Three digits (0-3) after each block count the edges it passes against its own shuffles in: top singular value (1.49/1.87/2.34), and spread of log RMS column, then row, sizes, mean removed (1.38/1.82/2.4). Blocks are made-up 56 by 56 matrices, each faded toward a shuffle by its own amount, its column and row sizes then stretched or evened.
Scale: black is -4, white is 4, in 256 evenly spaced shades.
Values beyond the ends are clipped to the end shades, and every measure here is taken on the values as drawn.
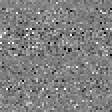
0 0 3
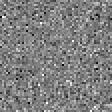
1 0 0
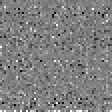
0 1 2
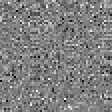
2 0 1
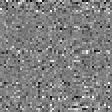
2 2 3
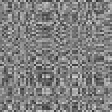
3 1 3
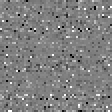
0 0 3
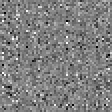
0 2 1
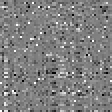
2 0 2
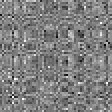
3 2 1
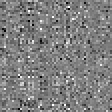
2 2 1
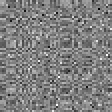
3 0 0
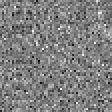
2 0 0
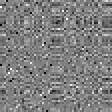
3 0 1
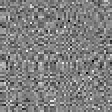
3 0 1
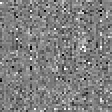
1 2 1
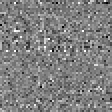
0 0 2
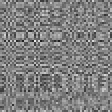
3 1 3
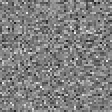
2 0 1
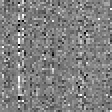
2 3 0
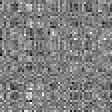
3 2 2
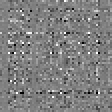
1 3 3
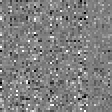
1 3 2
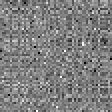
3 0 1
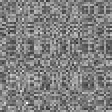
3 0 1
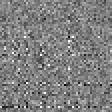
2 2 2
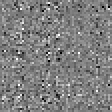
0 3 2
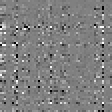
2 3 3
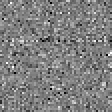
1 0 2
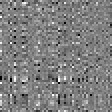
3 3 2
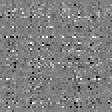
1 2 3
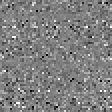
0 1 2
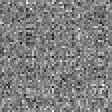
2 2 0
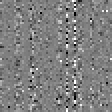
2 3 0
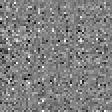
0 2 2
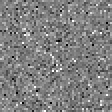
0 0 0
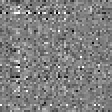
2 2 2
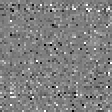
1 1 2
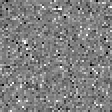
0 0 0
